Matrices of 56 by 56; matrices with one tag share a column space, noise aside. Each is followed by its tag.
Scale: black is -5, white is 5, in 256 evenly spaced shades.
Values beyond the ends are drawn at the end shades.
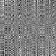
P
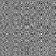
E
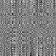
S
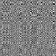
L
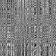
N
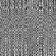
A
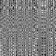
A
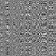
E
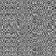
E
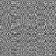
E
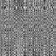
A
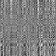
N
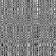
N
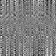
P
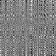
P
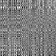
A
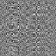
E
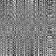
P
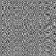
E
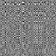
L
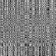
N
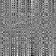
S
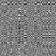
L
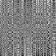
S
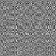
E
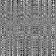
P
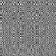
L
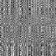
N
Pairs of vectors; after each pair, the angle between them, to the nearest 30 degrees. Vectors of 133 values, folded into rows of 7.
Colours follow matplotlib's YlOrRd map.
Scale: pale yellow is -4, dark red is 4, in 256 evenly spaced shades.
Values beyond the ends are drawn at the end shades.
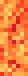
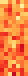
120 degrees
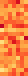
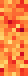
90 degrees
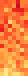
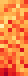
150 degrees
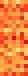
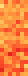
150 degrees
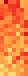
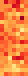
60 degrees
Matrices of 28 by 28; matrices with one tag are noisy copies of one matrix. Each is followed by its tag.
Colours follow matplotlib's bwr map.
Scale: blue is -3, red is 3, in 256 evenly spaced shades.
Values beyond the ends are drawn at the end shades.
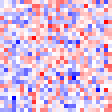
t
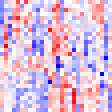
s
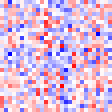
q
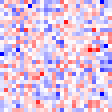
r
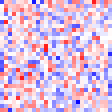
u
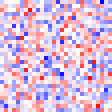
r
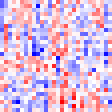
s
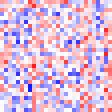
t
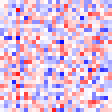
r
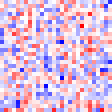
r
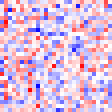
u
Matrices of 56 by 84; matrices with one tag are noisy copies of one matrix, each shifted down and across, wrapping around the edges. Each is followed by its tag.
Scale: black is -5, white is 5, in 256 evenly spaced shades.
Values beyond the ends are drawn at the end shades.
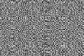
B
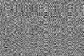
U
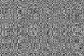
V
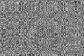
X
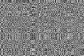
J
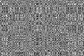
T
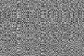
U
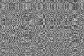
J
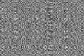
B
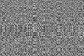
U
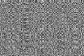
B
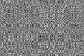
T
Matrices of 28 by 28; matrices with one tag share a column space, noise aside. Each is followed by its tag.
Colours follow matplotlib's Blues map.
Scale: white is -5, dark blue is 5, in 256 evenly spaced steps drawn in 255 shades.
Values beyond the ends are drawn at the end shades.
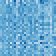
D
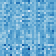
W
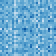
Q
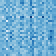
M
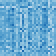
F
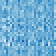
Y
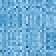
F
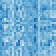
Y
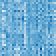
W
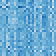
F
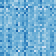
F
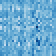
Y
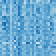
D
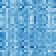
F
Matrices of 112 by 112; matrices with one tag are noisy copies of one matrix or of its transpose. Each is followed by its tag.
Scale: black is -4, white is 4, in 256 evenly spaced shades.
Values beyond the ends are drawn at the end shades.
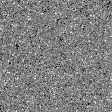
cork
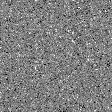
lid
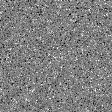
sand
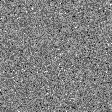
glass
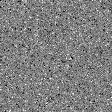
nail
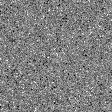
sand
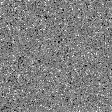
cork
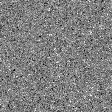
sand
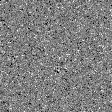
nail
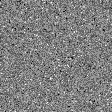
nail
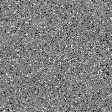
glass
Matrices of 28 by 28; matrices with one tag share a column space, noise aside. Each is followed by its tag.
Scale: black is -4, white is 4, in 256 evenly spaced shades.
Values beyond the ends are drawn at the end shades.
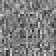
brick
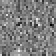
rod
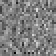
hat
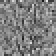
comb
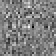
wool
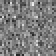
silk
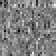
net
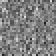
comb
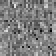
net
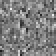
brick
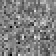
rod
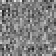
comb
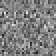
wool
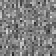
net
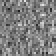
hat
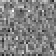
comb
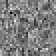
brick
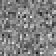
wool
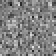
silk
